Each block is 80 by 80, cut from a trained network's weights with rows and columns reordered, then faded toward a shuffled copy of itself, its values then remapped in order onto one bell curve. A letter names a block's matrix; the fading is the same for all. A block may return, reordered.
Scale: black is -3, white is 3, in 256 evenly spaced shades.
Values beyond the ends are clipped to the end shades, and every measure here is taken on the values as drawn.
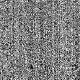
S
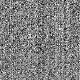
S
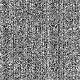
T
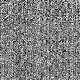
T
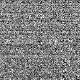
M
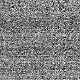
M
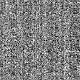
S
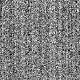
S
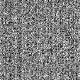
T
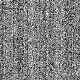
S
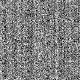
T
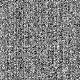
S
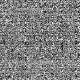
M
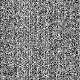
T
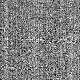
S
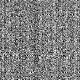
T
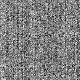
S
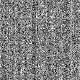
S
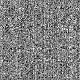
S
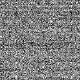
M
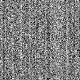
T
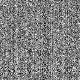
S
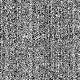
T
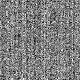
T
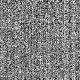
T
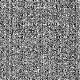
T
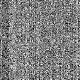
T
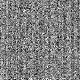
S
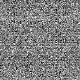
M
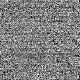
M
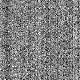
T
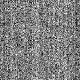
T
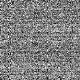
M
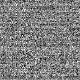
M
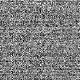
M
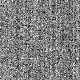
S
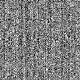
S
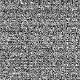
M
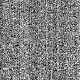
S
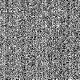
S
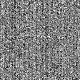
S
